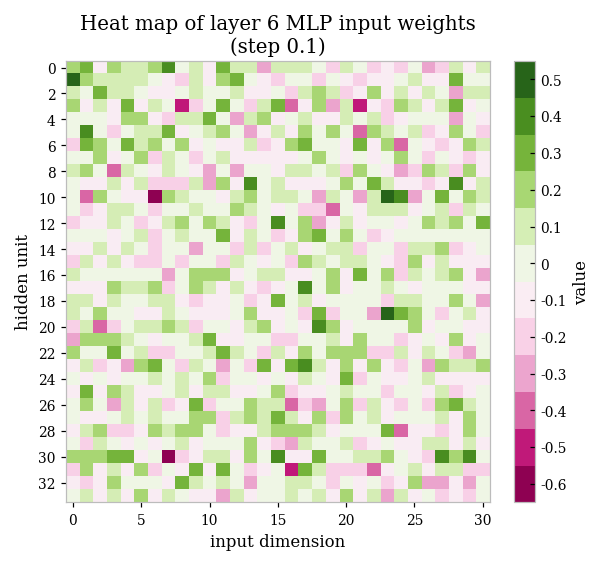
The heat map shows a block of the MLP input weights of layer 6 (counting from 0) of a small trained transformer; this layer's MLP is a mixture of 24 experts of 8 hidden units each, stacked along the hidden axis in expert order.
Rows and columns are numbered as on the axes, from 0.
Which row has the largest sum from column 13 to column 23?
30
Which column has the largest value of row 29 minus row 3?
8
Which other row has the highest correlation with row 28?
6
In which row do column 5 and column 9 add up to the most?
31
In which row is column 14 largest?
23
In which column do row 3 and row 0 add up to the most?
11
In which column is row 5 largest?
1
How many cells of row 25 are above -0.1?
17
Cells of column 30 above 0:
7
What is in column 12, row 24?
0
